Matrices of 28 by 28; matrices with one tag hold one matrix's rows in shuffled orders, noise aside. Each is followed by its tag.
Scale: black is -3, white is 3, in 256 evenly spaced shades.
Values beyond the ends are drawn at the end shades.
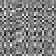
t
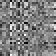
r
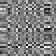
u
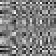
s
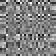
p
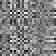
r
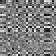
u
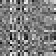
r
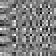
s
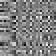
s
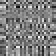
p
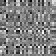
p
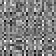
t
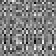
t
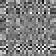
p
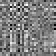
r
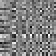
s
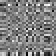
u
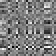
u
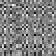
t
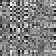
r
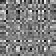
p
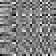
s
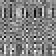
t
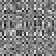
t
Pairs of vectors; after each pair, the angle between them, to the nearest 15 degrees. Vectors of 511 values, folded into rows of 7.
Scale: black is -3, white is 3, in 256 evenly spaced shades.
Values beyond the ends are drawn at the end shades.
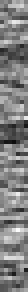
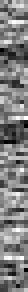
15 degrees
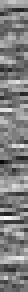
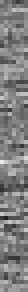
150 degrees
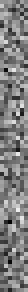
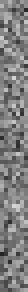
30 degrees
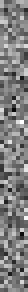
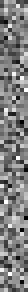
150 degrees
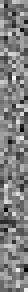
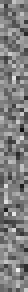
30 degrees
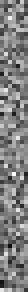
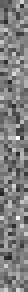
75 degrees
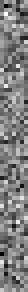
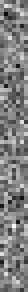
150 degrees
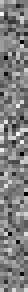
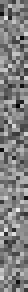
120 degrees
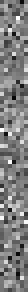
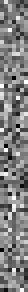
75 degrees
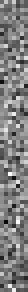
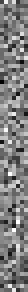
30 degrees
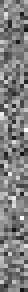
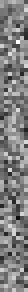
120 degrees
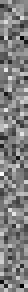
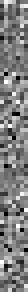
75 degrees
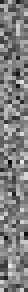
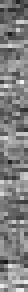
60 degrees
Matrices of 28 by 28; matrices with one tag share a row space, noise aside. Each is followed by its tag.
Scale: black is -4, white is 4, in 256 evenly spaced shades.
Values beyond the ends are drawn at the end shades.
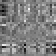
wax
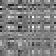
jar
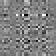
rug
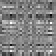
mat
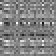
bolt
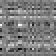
jar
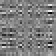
mat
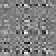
rug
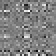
rug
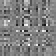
rug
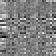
wax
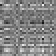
bolt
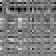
jar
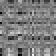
jar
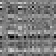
jar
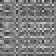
bolt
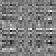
mat
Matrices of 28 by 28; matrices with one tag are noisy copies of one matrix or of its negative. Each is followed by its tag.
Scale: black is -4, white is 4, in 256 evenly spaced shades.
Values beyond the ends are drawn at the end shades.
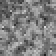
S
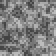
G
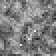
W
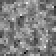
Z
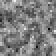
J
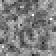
Z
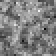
W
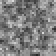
Z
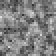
J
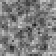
Z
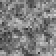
G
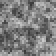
G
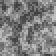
W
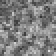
S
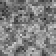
S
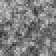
S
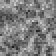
J
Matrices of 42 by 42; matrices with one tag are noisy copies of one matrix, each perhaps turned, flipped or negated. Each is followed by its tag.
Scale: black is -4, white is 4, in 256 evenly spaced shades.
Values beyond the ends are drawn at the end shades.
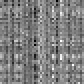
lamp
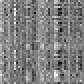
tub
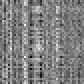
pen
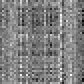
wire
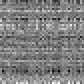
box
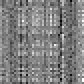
wire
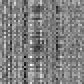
pen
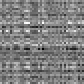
lamp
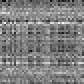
wire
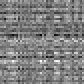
lamp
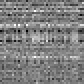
pen
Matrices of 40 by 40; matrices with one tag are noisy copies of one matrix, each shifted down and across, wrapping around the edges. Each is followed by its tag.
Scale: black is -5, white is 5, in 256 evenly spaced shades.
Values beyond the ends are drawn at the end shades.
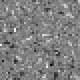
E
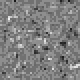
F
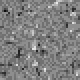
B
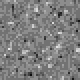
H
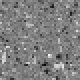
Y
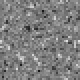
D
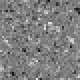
D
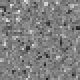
H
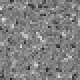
D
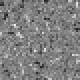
E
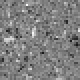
Y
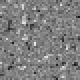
B
